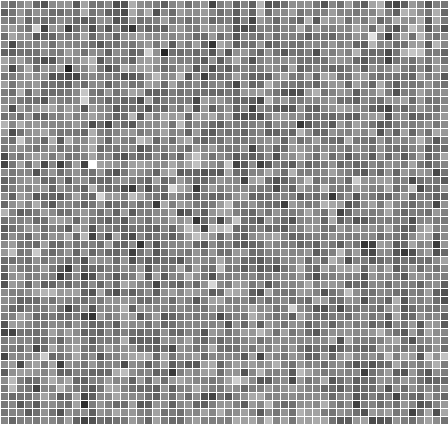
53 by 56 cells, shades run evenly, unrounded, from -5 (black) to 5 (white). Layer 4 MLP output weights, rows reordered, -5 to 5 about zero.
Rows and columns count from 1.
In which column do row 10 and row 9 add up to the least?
9
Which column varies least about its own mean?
4
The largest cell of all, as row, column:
21, 12
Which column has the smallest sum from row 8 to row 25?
32
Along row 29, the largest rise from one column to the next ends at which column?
27
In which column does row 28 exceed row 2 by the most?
30
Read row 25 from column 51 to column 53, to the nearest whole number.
1 -1 0
